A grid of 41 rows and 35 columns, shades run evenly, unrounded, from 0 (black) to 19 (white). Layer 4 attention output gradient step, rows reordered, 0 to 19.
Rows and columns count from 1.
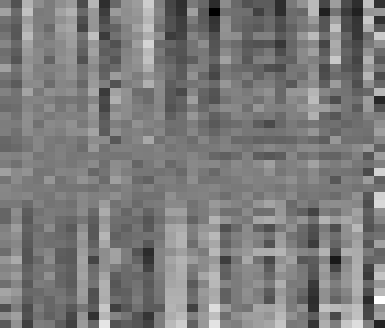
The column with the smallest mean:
34
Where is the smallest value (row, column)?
2, 20
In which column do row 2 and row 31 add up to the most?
35
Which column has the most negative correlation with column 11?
31
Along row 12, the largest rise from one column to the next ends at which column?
11
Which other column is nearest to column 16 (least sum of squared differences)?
17
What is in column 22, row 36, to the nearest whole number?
9
